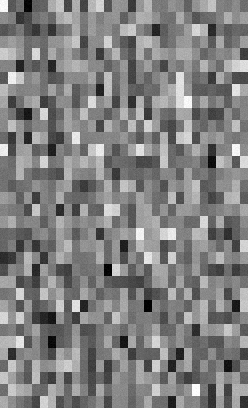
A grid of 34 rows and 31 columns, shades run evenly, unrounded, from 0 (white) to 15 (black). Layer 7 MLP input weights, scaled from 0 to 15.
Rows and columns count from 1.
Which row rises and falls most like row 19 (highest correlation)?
4
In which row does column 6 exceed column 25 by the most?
33
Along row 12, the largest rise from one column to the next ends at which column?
25
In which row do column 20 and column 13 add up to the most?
8
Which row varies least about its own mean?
15
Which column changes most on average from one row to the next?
31
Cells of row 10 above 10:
7
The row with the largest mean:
23
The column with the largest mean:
27
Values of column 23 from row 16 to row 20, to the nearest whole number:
7 10 6 7 7
